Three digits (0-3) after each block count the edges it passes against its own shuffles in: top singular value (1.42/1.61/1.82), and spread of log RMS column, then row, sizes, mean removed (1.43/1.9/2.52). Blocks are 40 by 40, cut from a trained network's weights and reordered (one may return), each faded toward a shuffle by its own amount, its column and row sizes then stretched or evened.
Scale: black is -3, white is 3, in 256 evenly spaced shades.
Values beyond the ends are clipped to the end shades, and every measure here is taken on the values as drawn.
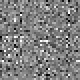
0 2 1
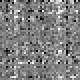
2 1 3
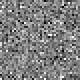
0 0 1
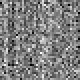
1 0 0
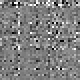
2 2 3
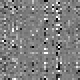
0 3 1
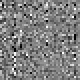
0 2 1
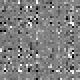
0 3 2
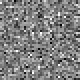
1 1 0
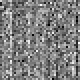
2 1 0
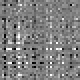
3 2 3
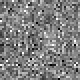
2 0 0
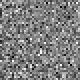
1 0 0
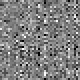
2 3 1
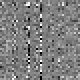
2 3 1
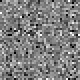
1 1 1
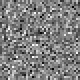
0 0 0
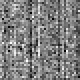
3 1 1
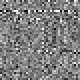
2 1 2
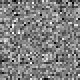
1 0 1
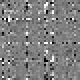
2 3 2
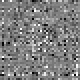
0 2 3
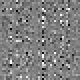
1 3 1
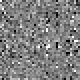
0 2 1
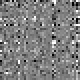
1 3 2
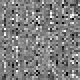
0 3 1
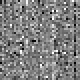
1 2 1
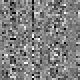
2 3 0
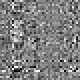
3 2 2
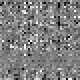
1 1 3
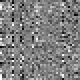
2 3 0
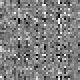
3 3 2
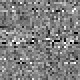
1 1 2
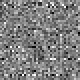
1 0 2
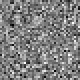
2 1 0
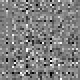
1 3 2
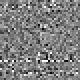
1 1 2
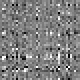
3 3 2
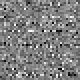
0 0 2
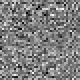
2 0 1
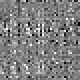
1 1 3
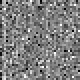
0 1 0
